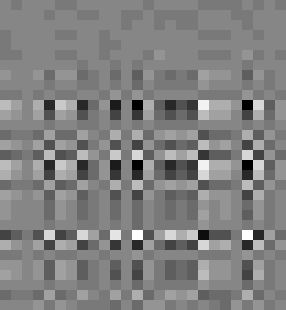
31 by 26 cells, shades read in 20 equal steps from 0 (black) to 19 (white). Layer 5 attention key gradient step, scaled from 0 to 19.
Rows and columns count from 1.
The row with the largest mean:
24
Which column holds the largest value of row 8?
19
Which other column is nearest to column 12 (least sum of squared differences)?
3
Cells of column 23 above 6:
22
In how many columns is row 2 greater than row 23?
3
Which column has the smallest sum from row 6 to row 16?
13
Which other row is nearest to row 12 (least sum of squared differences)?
15
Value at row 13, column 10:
10
